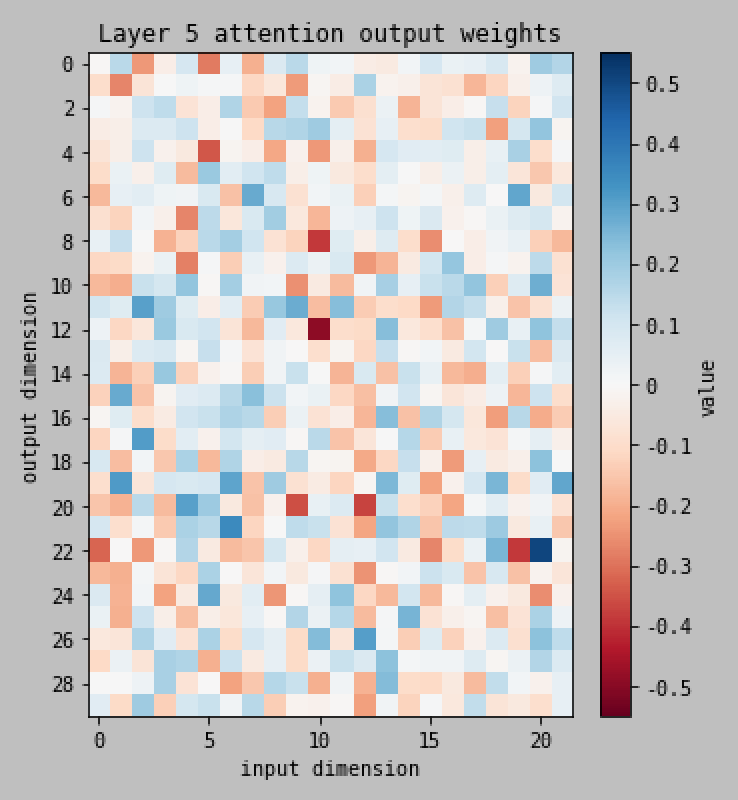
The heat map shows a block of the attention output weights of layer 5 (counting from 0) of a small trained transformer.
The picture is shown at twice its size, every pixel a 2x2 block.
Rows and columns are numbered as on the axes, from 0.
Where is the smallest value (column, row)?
10, 12
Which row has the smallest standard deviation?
13
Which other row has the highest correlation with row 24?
29
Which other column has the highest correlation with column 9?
0
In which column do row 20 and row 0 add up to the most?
4
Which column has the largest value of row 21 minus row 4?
5
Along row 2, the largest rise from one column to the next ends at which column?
9
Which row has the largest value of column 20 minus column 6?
22
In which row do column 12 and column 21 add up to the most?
26
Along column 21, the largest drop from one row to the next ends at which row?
20
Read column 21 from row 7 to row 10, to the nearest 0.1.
0 -0.2 -0.1 -0.1
